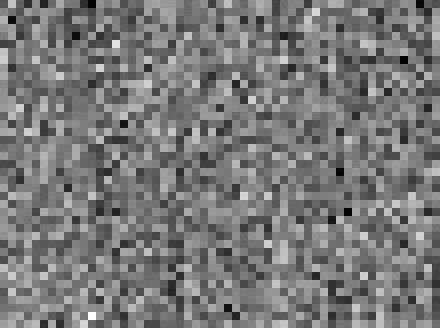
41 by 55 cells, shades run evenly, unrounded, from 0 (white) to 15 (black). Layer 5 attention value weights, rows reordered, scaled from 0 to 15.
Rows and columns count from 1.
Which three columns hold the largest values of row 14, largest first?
54, 28, 4
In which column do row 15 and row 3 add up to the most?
33
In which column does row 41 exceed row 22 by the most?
6
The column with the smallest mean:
36
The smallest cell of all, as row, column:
40, 12
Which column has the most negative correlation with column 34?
16
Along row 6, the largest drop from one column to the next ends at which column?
15
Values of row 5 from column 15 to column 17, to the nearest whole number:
11 7 8
